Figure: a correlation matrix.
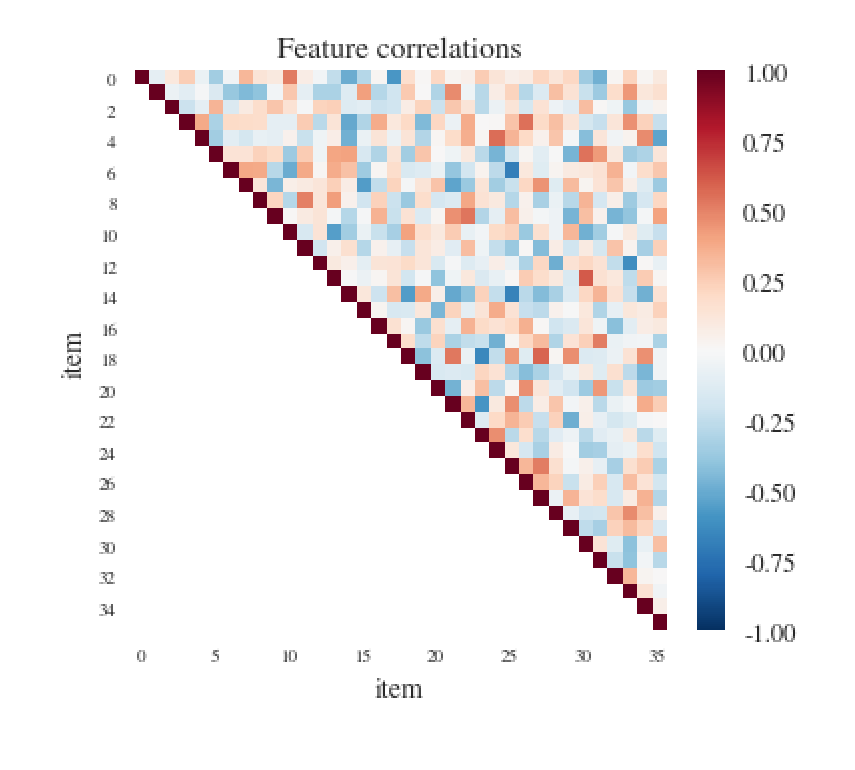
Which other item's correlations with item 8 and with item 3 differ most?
33
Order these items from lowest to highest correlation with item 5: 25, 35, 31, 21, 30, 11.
25, 21, 35, 11, 31, 30
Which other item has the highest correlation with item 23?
24
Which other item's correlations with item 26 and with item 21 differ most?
20
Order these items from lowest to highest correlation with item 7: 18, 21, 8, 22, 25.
21, 22, 25, 18, 8
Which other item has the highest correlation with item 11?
8
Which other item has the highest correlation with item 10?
0
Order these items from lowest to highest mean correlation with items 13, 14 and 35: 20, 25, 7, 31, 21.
25, 20, 21, 7, 31
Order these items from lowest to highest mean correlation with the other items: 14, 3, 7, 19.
14, 19, 7, 3
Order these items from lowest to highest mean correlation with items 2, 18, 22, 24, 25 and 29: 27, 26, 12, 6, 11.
6, 11, 26, 12, 27
